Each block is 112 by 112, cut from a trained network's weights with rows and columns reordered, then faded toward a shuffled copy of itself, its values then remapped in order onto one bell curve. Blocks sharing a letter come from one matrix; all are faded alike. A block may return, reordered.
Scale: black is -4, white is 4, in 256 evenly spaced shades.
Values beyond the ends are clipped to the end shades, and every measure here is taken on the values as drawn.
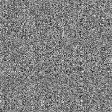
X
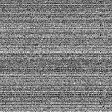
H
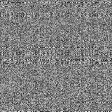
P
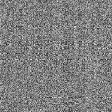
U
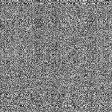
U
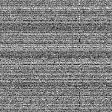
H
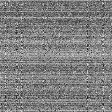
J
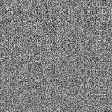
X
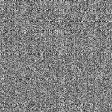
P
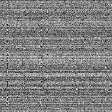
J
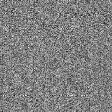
X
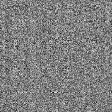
X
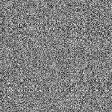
X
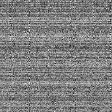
J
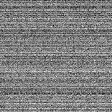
H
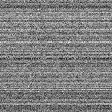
H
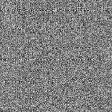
X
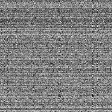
J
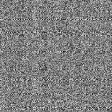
P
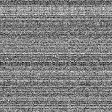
H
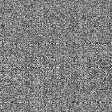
U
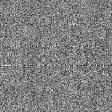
U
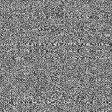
P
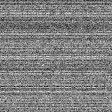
H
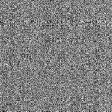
X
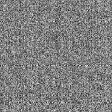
U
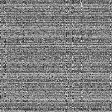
J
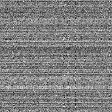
J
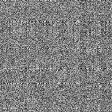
U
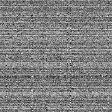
J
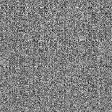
U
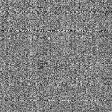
P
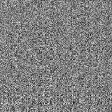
X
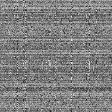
J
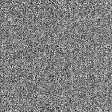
X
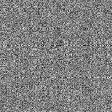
U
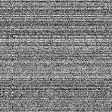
H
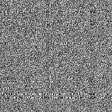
U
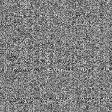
P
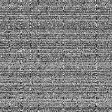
J
